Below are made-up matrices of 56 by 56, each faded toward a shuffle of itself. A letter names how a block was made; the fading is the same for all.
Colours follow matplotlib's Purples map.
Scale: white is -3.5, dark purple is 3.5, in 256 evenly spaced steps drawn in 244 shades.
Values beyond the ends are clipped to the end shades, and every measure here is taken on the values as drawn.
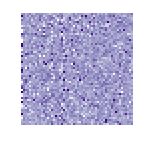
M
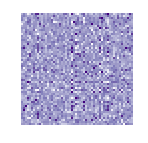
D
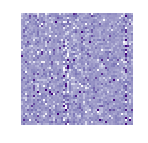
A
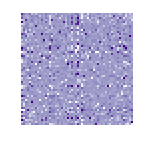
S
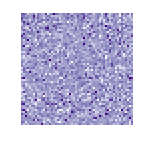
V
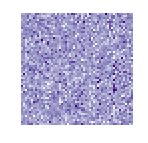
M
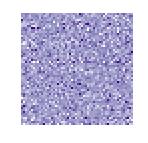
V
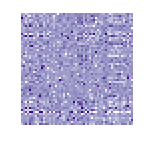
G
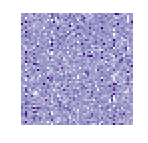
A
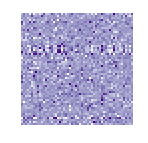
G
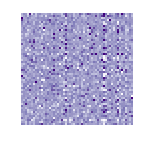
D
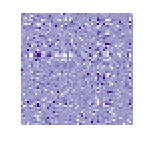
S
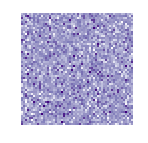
M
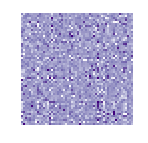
S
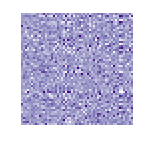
D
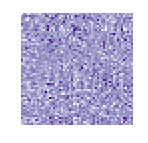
V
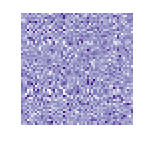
D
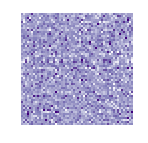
V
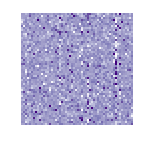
A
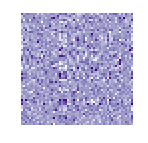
D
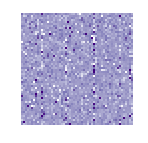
A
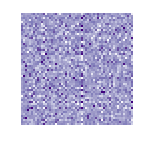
D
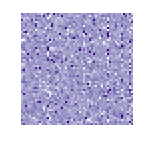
A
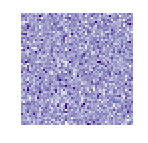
M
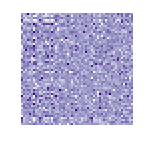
D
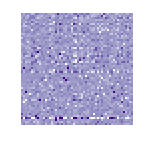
G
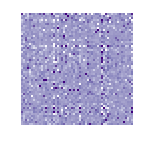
S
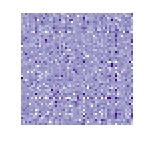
S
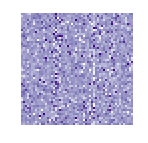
A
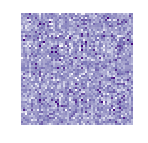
V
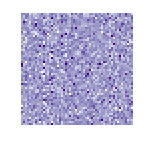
M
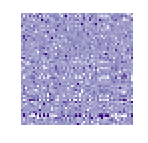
G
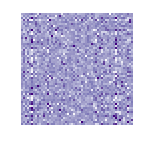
D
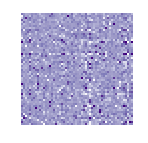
S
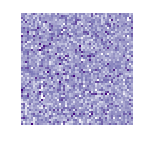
M
